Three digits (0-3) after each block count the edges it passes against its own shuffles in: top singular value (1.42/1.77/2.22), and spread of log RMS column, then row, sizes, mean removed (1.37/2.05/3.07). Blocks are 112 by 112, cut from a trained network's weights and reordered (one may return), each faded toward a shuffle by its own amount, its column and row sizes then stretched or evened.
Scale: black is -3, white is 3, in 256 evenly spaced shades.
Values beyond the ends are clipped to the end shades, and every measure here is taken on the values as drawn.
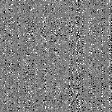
0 3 2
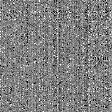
2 2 1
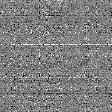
2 2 2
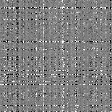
3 3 3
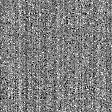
2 0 1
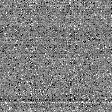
1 1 1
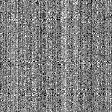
3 1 2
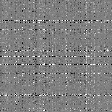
2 2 3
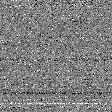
1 0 2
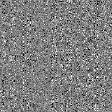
0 3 1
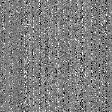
1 3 0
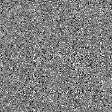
0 2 2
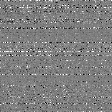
1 1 3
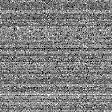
3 1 1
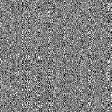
3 3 0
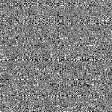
2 1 3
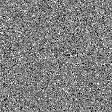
0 0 1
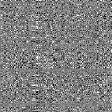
3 2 3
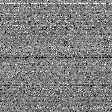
2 0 2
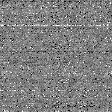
1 1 2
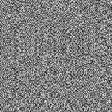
3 0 0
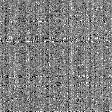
2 0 2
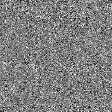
0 1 2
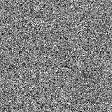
1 0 1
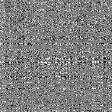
1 0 3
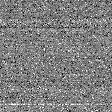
1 0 1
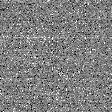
0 1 0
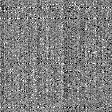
2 0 2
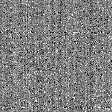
1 1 1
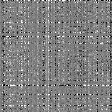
3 3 3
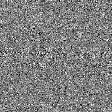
1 0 2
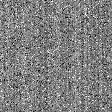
1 0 0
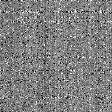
1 1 2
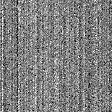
3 2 0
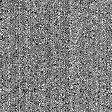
1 1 0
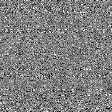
0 0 3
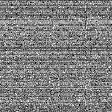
3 1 0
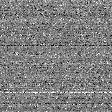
2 0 2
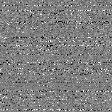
0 0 3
